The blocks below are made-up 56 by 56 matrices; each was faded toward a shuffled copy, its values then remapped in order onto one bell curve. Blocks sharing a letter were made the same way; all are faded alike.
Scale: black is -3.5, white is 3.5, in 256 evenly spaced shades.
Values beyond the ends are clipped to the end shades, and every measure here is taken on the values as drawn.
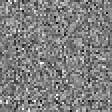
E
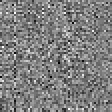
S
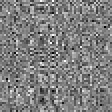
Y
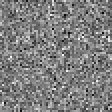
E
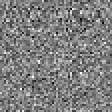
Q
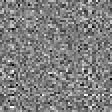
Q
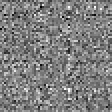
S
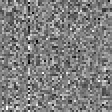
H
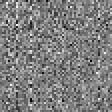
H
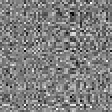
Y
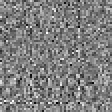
Q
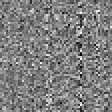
H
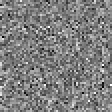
E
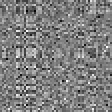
Y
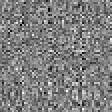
Y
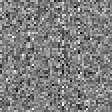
H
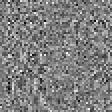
H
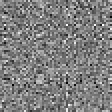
Q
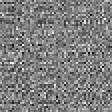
Y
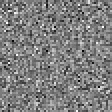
E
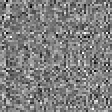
Q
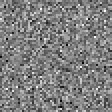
E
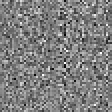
S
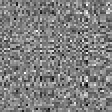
Y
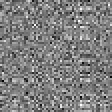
Y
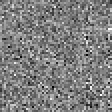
E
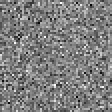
E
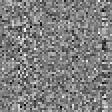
H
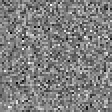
E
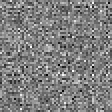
Q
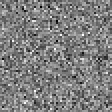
E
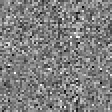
E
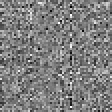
H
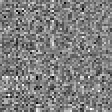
Q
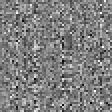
H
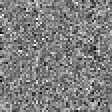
E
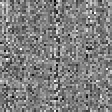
H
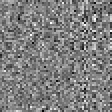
S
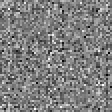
E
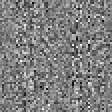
H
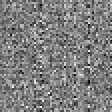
S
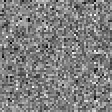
E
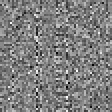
H
